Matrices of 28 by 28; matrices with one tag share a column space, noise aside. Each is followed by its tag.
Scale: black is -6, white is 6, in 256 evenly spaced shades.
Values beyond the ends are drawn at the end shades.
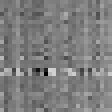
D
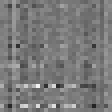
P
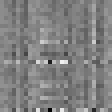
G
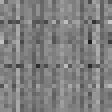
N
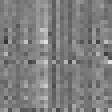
G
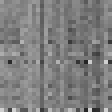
G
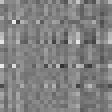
N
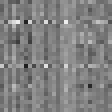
N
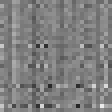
P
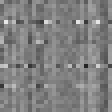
N
